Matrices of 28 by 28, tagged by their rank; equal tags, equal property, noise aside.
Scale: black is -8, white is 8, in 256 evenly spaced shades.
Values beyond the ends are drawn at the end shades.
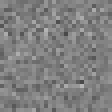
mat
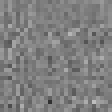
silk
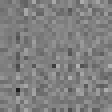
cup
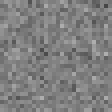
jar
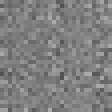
silk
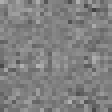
jar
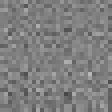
cup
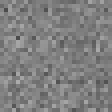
jar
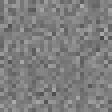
mat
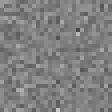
jar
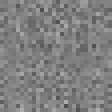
mat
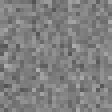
mat
